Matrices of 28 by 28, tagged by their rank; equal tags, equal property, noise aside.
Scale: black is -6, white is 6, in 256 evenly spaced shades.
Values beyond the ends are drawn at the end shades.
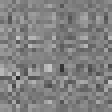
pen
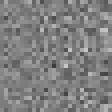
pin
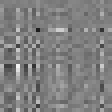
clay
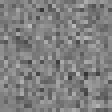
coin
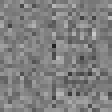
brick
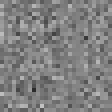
brick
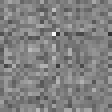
pin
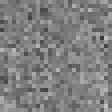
coin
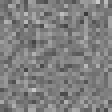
brick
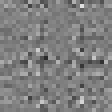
pin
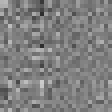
pin
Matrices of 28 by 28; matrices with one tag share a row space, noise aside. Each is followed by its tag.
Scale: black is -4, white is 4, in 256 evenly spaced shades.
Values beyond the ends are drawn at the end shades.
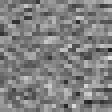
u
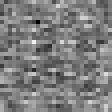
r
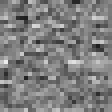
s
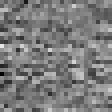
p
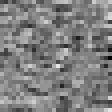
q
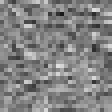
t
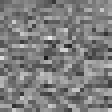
u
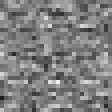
r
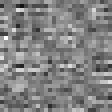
p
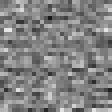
p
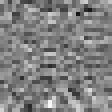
u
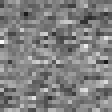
r
